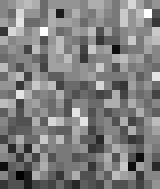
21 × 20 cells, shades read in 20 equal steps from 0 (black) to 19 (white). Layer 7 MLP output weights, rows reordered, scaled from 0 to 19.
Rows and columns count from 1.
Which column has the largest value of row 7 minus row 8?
15
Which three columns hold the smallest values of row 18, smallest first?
18, 3, 5
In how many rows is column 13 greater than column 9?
10
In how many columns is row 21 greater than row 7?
2
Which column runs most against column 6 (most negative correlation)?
1
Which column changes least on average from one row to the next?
9
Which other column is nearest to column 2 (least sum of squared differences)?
12
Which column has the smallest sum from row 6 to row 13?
11
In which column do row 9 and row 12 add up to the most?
20
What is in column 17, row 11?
10
